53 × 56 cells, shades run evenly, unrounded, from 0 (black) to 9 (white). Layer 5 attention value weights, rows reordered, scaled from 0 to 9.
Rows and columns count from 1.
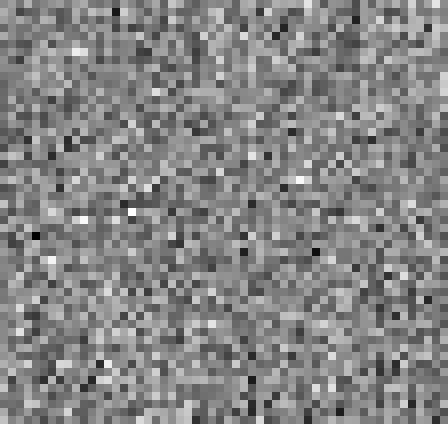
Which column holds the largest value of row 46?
14
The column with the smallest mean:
26
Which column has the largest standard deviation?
32
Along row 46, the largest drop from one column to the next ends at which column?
13
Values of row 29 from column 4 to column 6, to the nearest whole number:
7 5 4
